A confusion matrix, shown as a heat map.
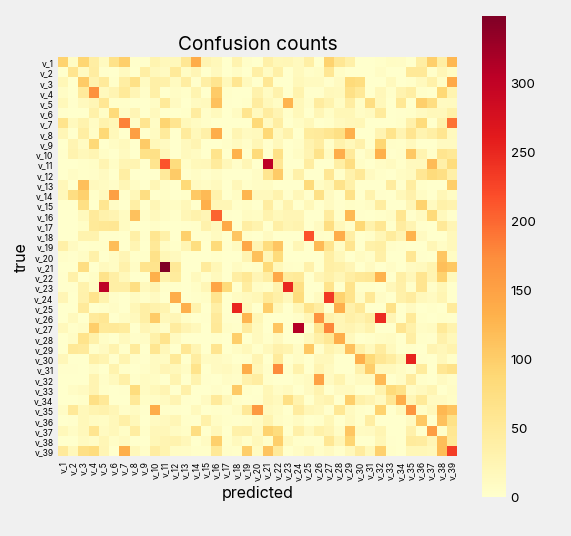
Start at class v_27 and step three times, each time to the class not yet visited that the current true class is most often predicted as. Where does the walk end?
v_22
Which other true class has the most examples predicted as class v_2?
v_14
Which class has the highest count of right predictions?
v_23
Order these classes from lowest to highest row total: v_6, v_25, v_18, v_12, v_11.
v_6, v_12, v_18, v_25, v_11
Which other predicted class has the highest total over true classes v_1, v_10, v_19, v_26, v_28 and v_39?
v_32
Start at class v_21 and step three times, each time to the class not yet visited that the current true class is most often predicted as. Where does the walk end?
v_29
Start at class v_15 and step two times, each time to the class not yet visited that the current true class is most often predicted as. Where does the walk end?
v_38
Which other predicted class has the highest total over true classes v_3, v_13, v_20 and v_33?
v_39
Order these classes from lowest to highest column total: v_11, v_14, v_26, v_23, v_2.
v_2, v_23, v_14, v_26, v_11
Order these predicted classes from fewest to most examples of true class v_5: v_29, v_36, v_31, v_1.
v_1, v_29, v_31, v_36
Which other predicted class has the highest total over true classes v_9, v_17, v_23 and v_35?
v_5
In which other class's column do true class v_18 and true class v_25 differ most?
v_35
